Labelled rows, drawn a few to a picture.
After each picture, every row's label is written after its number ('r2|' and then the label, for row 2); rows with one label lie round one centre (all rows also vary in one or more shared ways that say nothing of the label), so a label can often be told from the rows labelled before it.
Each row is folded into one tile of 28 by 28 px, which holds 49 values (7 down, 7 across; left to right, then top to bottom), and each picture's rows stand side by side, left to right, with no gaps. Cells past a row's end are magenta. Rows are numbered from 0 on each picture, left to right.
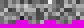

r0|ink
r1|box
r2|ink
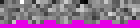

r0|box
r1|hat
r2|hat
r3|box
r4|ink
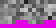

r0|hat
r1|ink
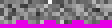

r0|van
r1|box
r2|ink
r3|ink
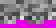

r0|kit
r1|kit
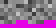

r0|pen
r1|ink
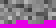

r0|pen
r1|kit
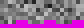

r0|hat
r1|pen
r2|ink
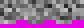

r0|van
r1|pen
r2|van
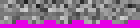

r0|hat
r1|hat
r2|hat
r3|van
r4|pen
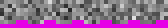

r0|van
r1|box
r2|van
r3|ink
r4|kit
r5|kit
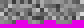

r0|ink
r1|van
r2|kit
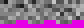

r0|pen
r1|pen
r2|ink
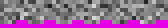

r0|kit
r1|pen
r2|van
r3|pen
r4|ink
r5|pen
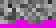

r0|van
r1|ink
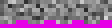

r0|hat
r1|van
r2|van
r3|kit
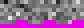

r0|pen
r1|kit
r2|box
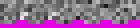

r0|kit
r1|kit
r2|ink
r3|pen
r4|ink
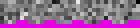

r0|kit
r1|hat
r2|box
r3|ink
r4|hat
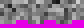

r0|van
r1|hat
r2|box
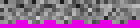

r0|pen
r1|pen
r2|pen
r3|ink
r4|ink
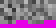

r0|van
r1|ink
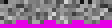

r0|pen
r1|kit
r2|hat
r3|pen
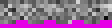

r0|ink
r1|ink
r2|box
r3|ink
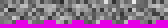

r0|ink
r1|ink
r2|ink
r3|box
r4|box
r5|ink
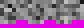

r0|van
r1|van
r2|hat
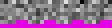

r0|pen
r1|box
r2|hat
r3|hat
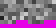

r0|kit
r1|pen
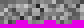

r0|ink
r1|van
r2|hat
